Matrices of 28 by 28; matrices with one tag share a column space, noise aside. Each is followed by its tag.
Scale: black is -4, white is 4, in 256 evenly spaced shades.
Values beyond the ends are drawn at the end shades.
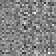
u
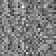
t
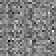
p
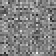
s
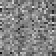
s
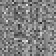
p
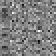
p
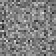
p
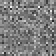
s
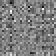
s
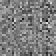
s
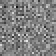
t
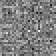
p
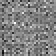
u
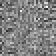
s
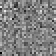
s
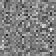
t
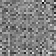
u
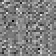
u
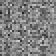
p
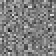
t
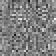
t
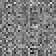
u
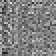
u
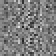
t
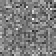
s
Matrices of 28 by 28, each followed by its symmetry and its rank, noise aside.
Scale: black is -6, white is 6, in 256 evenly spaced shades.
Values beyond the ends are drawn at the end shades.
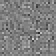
antisymmetric, rank four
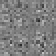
no symmetry, rank four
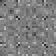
symmetric, rank four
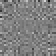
no symmetry, rank four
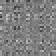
antisymmetric, rank four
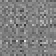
no symmetry, rank four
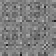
symmetric, rank four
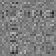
symmetric, rank four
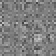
no symmetry, rank four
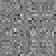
no symmetry, rank four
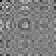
symmetric, rank two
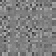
symmetric, rank three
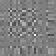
symmetric, rank two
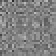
no symmetry, rank three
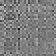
no symmetry, rank three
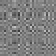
no symmetry, rank two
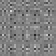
symmetric, rank two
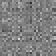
no symmetry, rank four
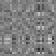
antisymmetric, rank two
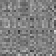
no symmetry, rank three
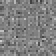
antisymmetric, rank four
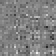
no symmetry, rank three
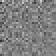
antisymmetric, rank four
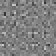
antisymmetric, rank four
